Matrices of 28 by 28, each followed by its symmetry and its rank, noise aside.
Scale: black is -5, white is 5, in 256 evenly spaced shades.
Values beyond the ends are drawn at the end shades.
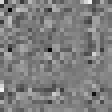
symmetric, rank four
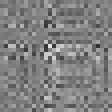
no symmetry, rank three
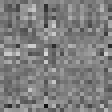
no symmetry, rank three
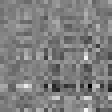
no symmetry, rank three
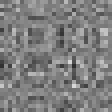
no symmetry, rank four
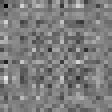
symmetric, rank two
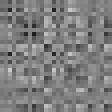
symmetric, rank two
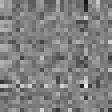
no symmetry, rank three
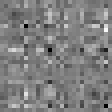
symmetric, rank two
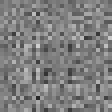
no symmetry, rank three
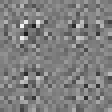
symmetric, rank three
